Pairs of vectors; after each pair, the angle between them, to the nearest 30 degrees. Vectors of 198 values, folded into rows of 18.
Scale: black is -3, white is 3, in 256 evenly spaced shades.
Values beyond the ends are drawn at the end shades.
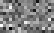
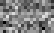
120 degrees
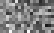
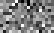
60 degrees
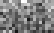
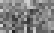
60 degrees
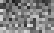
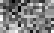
60 degrees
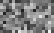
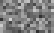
120 degrees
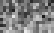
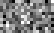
120 degrees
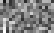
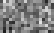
150 degrees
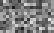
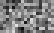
30 degrees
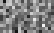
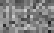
90 degrees
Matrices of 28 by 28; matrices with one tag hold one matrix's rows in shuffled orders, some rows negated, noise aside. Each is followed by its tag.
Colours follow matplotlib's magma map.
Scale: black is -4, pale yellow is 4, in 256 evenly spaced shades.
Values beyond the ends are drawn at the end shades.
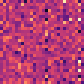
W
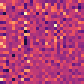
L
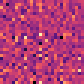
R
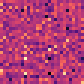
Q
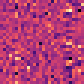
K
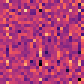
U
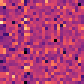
L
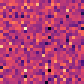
Q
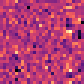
K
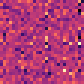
W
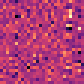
K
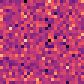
Q
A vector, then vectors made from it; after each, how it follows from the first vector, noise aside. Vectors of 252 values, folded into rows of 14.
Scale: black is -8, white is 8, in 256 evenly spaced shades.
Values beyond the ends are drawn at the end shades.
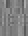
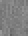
wrapped around, shrunk.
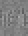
partly zeroed.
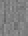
wrapped around, shrunk.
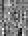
reversed, scaled up.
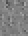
partly zeroed.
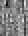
scaled up.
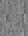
wrapped around, shrunk.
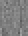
wrapped around, shrunk.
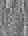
negated.
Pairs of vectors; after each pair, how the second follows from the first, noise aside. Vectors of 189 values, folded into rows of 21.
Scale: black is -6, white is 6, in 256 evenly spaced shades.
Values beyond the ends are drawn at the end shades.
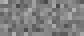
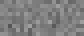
reversed, negated, shrunk.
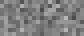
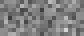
copied.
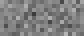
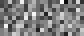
negated, scaled up.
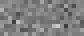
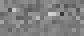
wrapped around, partly zeroed.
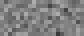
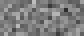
copied.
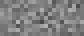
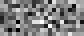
negated, scaled up.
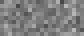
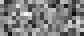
negated, scaled up.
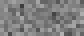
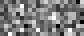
negated, scaled up.
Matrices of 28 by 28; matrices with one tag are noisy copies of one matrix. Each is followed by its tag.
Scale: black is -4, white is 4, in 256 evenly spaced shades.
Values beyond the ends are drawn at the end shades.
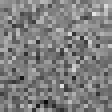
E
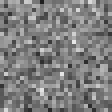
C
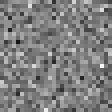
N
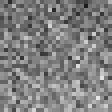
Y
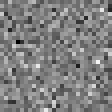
N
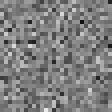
N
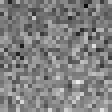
Y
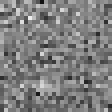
C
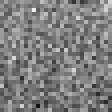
E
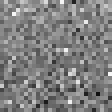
E
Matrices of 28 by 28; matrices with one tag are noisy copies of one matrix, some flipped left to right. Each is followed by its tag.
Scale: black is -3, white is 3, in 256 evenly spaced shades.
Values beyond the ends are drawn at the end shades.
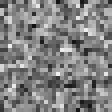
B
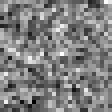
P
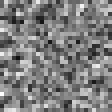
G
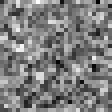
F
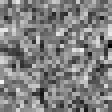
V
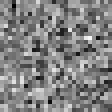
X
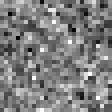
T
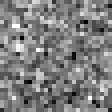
F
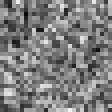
T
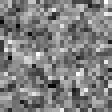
P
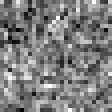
T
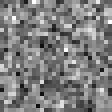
B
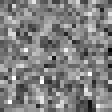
B
